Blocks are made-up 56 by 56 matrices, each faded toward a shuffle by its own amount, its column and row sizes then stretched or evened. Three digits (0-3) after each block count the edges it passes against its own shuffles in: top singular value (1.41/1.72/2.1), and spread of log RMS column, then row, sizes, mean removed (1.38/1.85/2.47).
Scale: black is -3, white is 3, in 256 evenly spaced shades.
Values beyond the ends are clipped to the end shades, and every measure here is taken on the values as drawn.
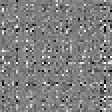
1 3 3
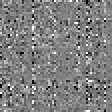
0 3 2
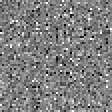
0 2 0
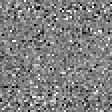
1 0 2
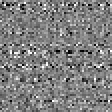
2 0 3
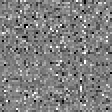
0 2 2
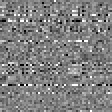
3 0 3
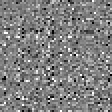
2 2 2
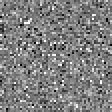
1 1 1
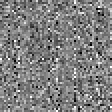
0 3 0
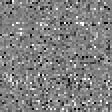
0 1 3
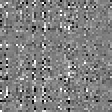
2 3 2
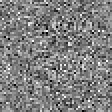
2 1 0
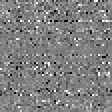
1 1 3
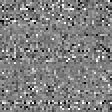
1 1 3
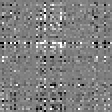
3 3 3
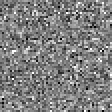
0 0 1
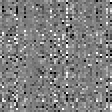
3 3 1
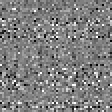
2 1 3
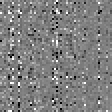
1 3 2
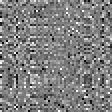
3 2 0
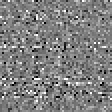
1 1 3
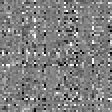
0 3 3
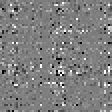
1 3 3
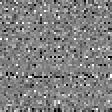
1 1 3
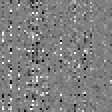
1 3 0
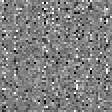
0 3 0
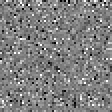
0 1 2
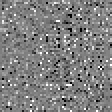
1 2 1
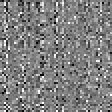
3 3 0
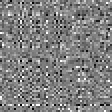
3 2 2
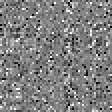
2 2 0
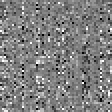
1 3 1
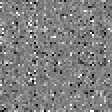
0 2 2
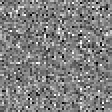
1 2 1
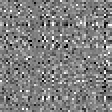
3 2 2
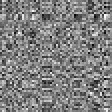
3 2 1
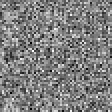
2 0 1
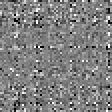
1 3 3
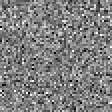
0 0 1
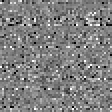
1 0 3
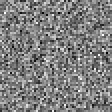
1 0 0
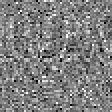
3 0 1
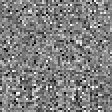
2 0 1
